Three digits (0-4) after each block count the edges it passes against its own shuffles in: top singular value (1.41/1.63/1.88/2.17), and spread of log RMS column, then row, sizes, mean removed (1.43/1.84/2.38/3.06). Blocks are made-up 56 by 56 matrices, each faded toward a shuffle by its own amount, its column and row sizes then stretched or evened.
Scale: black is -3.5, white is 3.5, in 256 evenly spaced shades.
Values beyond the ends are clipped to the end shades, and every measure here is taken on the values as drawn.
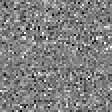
2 0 2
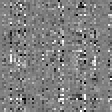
2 4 3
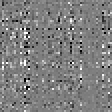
2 4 3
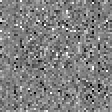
0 3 1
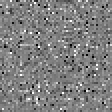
2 1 1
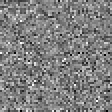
2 0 2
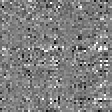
3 2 2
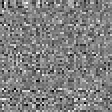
4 1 3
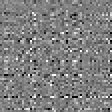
4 2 3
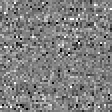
2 0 1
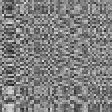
4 3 0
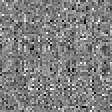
3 1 2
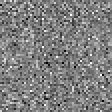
2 0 0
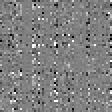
2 4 2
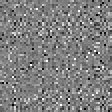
4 1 1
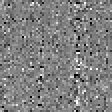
1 3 1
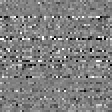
3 0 4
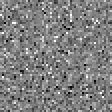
2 1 0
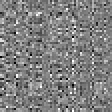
4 3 0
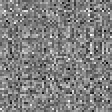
4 1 2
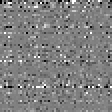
2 2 4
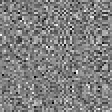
4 1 1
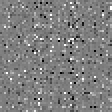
0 2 1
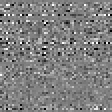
0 2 4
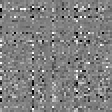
3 3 3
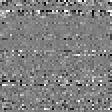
2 1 4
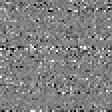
1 0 3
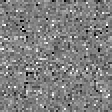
1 1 1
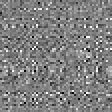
4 1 3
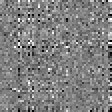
4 3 2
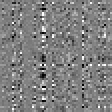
4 4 2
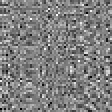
4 2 0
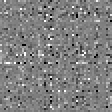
0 3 3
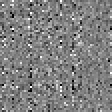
1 3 1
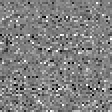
2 0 3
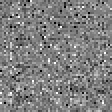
1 1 1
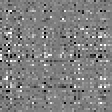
3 3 4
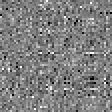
3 1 1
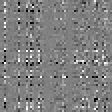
4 4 3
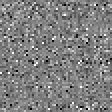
2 0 2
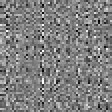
4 4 1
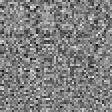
3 1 0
